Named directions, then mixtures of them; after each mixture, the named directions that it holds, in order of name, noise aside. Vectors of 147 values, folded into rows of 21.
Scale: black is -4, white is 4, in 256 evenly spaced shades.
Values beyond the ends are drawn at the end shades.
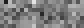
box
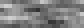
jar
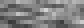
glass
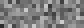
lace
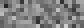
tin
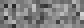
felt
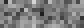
box.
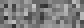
felt.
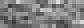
glass.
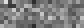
box.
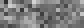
box, jar, tin.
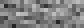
felt, glass, tin.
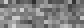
box, glass.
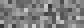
lace.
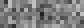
box, felt.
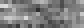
jar.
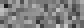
lace, tin.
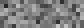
felt, tin.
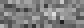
glass, lace.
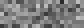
jar, lace, tin.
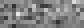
felt, glass.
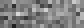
felt, glass, lace.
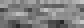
glass, jar.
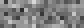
box.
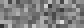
lace.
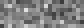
glass, lace.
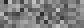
box, tin.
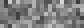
box, jar, lace.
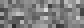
glass, lace.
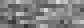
glass.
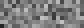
lace.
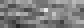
glass.
